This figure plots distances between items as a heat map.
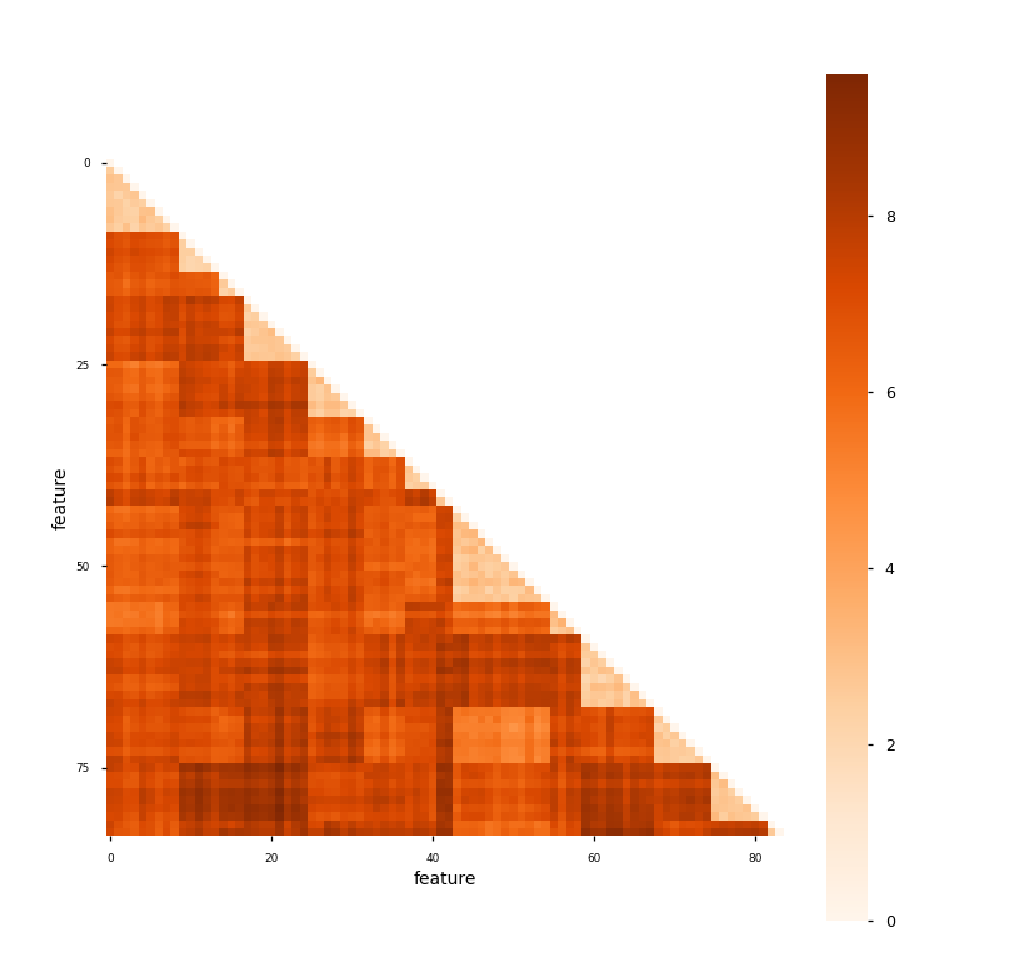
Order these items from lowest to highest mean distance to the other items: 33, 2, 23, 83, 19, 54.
2, 54, 33, 19, 23, 83
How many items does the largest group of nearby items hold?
12
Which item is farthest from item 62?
83
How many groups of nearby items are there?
14
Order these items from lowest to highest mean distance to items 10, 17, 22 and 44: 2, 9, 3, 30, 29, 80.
9, 2, 3, 29, 30, 80
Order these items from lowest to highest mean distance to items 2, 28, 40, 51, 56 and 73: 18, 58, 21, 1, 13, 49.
49, 1, 58, 13, 18, 21
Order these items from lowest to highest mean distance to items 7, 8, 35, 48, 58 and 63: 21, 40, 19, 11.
40, 11, 19, 21
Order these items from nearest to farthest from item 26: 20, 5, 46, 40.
5, 40, 46, 20
